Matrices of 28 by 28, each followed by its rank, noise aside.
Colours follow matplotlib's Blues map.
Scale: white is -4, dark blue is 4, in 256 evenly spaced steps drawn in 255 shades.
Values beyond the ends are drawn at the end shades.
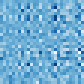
two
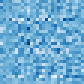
five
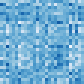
three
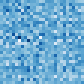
four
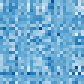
three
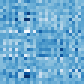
two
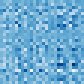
three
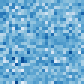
four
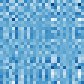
three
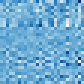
two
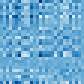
two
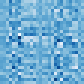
three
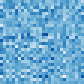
five
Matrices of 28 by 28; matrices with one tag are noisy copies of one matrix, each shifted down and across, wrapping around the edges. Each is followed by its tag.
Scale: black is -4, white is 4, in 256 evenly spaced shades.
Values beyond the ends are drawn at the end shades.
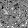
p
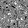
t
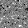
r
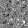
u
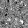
u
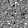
r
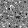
r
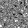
t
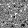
r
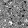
u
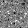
r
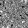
t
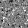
r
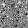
u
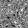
t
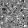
r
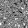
t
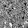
u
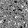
t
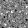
t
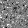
r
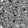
u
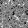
p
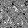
p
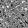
t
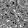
t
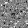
r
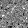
r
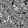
p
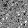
r
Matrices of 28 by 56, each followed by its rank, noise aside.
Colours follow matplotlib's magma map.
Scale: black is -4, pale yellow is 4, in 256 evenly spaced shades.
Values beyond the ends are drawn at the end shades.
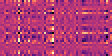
two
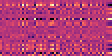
two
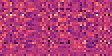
four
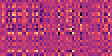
two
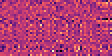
four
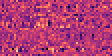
six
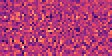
six
